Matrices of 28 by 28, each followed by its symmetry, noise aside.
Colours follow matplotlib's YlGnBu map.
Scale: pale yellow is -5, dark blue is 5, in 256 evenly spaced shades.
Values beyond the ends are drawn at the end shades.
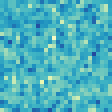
no symmetry.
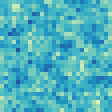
same after a half turn.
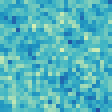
symmetric across the other diagonal.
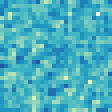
symmetric across the other diagonal.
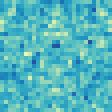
mirrored left to right.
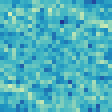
same after a half turn.
